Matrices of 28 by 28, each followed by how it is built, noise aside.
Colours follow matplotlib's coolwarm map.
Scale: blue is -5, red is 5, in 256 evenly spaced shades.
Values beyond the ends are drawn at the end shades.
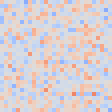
repeating rows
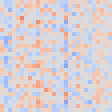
repeating rows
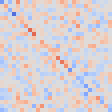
diagonal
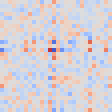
low rank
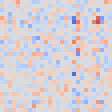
low rank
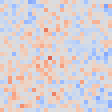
smooth
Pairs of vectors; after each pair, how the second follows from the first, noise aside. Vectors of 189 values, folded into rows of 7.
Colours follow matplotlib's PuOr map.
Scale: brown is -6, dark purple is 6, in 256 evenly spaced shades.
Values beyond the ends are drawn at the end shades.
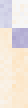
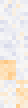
reversed, negated, shrunk.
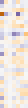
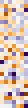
reversed, scaled up.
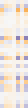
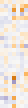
wrapped around, negated, partly zeroed.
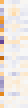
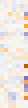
reversed, negated, partly zeroed.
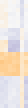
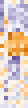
reversed, scaled up.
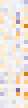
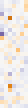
reversed, negated, partly zeroed.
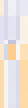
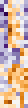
reversed, negated, scaled up.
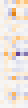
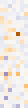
wrapped around, negated, partly zeroed.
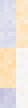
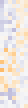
partly zeroed.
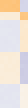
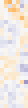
partly zeroed.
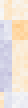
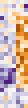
reversed, negated, scaled up.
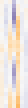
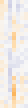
reversed, negated, shrunk.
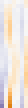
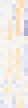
wrapped around, negated, shrunk.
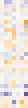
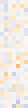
wrapped around, negated, shrunk.
